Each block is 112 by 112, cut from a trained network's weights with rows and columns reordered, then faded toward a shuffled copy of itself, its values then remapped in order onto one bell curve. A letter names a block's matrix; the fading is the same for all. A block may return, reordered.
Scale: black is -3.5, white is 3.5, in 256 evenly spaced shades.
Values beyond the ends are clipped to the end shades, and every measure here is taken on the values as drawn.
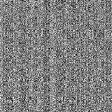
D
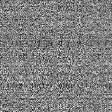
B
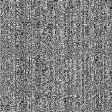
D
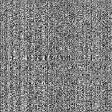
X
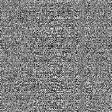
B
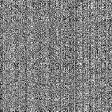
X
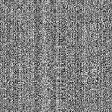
X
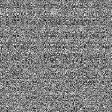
B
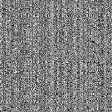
D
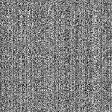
D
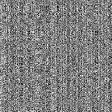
X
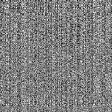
X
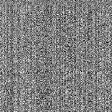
D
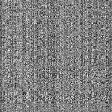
X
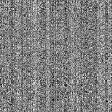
X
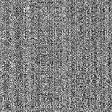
D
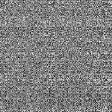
B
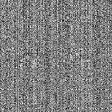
D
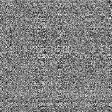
B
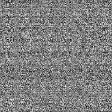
B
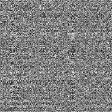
B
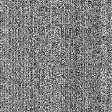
D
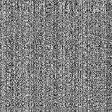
D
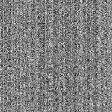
D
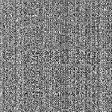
X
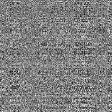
B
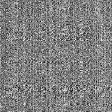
D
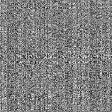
D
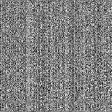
D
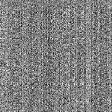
X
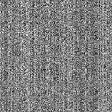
D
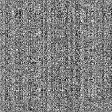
X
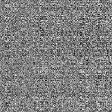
B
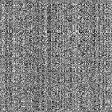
X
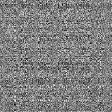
B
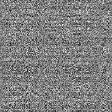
B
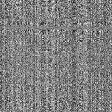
D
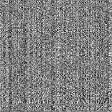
X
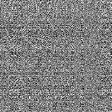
B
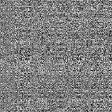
B
